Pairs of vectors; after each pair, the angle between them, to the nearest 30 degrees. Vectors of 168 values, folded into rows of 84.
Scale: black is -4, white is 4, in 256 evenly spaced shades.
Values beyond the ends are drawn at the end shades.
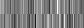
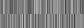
60 degrees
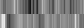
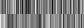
60 degrees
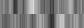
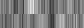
30 degrees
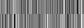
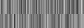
30 degrees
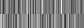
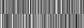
60 degrees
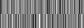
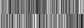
150 degrees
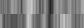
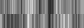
30 degrees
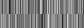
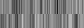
120 degrees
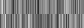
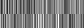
120 degrees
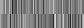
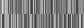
60 degrees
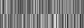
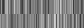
60 degrees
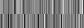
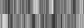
60 degrees
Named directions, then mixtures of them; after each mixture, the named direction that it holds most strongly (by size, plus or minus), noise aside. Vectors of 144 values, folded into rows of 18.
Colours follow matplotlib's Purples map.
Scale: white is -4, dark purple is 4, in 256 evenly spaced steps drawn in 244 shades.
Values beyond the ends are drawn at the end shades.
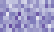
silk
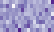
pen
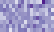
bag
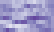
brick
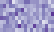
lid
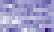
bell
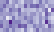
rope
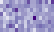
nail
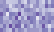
silk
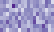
pen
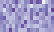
bag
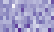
pen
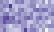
bell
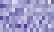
lid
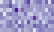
nail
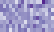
bag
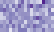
bag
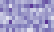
rope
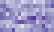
brick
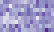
bell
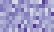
bag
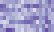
brick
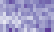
bell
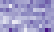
bell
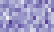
rope
